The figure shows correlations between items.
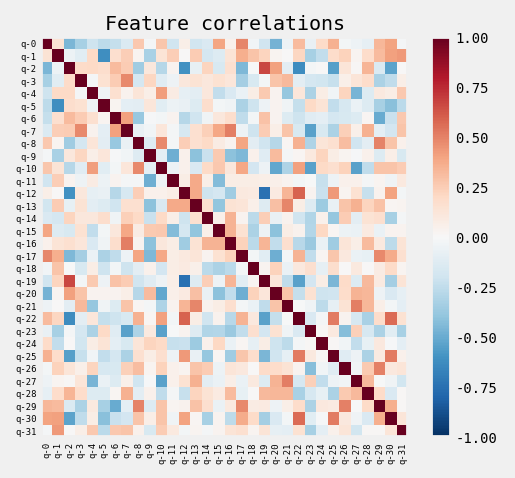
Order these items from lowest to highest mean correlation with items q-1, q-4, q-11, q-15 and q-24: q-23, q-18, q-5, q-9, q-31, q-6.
q-23, q-5, q-9, q-18, q-6, q-31
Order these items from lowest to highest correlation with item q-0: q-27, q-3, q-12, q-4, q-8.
q-3, q-4, q-27, q-12, q-8
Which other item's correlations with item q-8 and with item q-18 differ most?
q-10
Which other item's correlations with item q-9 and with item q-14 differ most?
q-16
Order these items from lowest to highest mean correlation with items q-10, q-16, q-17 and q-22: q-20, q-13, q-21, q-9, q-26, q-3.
q-20, q-9, q-3, q-21, q-13, q-26
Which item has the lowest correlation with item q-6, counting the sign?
q-29
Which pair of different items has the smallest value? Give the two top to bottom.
q-12, q-19
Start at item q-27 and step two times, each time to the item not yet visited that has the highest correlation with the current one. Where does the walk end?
q-13
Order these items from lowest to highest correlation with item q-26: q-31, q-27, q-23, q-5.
q-23, q-5, q-27, q-31
